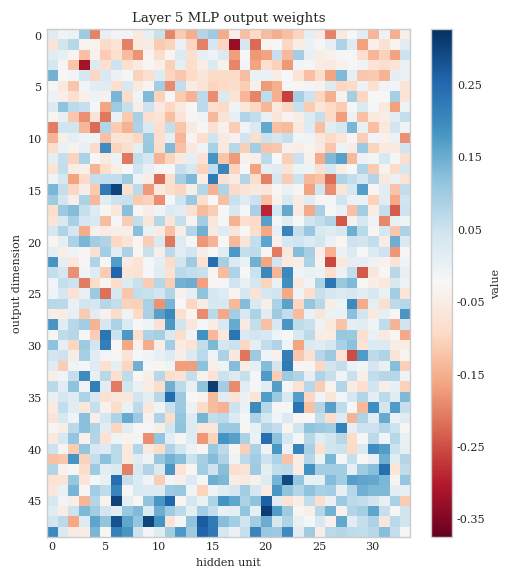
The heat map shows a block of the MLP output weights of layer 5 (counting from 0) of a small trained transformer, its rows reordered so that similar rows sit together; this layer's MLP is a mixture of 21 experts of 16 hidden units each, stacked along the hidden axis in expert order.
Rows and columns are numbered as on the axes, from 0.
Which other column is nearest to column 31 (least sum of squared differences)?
30
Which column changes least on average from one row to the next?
1
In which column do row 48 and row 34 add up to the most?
15
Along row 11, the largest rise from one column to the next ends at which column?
5
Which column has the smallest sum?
7
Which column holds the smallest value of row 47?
2
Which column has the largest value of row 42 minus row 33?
11
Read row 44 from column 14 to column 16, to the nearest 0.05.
-0.1 0 0
